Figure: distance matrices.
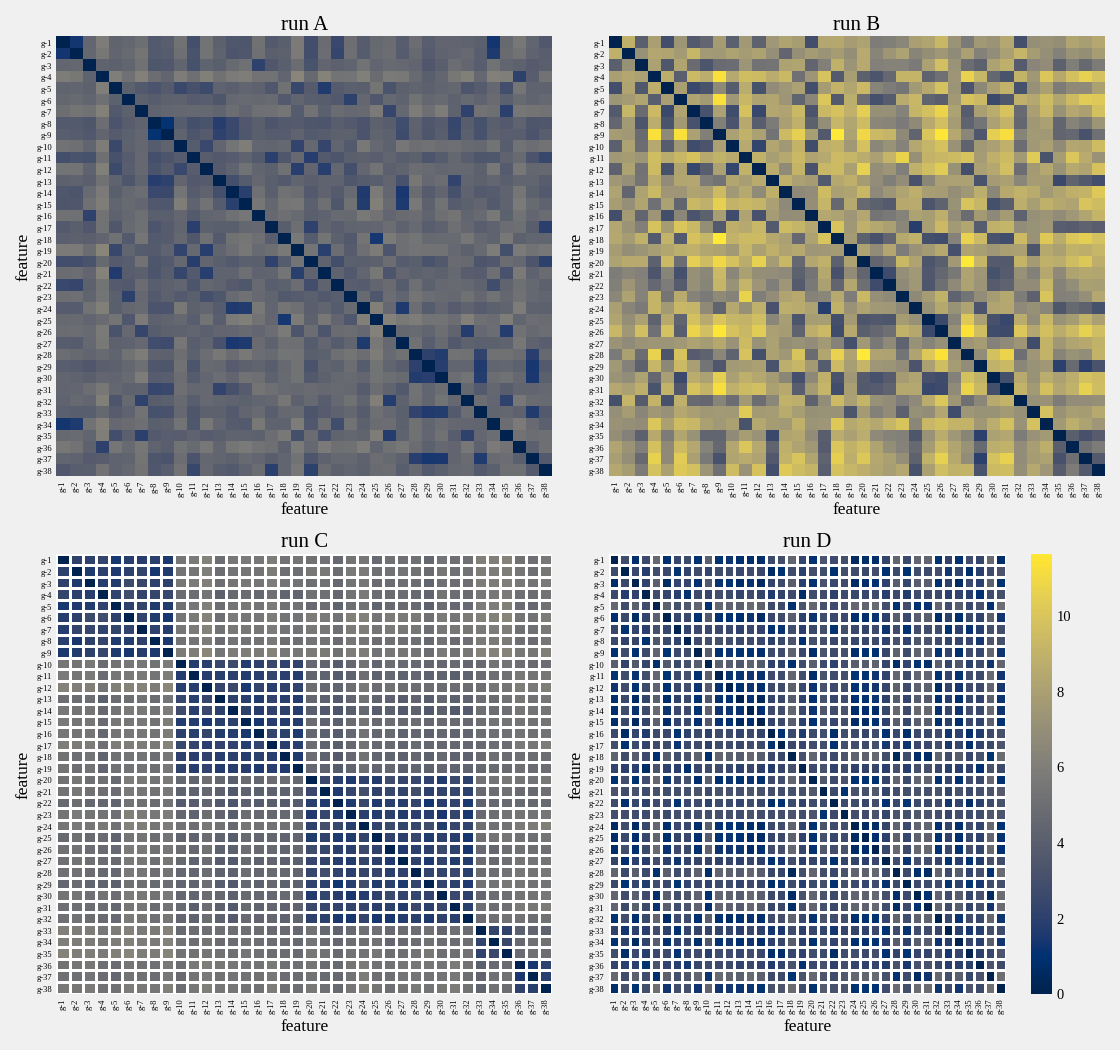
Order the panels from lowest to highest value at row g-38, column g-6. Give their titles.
run D, run A, run C, run B
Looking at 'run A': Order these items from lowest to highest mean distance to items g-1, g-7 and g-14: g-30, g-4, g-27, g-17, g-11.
g-27, g-11, g-17, g-30, g-4
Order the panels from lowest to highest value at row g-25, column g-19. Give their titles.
run D, run C, run A, run B
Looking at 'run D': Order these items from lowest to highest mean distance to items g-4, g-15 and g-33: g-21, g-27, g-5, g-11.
g-27, g-11, g-21, g-5
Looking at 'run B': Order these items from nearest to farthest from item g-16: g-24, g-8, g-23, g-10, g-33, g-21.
g-10, g-8, g-21, g-23, g-33, g-24
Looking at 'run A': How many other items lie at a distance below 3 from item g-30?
4
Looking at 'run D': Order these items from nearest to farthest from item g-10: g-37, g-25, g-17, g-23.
g-37, g-17, g-23, g-25
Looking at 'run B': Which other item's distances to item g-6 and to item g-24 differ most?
g-17
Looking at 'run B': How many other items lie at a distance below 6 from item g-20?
10
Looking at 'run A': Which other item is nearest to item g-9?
g-8
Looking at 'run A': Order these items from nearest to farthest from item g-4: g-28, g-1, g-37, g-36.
g-36, g-37, g-28, g-1
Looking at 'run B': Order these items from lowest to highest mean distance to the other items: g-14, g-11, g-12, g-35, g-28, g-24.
g-35, g-24, g-12, g-28, g-14, g-11
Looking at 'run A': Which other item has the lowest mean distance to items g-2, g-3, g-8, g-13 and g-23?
g-9
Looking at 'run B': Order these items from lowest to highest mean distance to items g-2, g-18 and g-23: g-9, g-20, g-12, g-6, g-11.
g-6, g-20, g-12, g-9, g-11
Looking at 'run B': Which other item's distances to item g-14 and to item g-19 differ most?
g-33
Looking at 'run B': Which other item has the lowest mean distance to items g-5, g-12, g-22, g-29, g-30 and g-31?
g-21
